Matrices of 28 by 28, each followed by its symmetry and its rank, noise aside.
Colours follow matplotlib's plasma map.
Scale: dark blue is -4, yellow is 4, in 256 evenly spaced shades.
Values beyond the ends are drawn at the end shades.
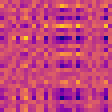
no symmetry, rank one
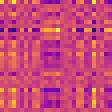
no symmetry, rank one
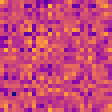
symmetric, rank three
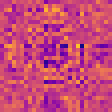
symmetric, rank two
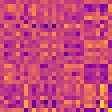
no symmetry, rank two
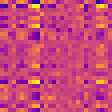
no symmetry, rank one
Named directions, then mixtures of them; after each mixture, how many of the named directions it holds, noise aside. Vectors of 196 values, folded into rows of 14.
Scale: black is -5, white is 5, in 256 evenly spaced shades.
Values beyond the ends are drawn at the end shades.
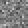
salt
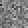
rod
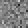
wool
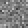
one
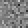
one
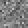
one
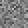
two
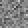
two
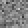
two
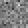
two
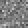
one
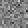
two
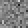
one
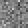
two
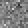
three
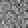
one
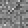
three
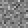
two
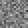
three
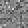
three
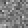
one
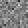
three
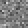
one
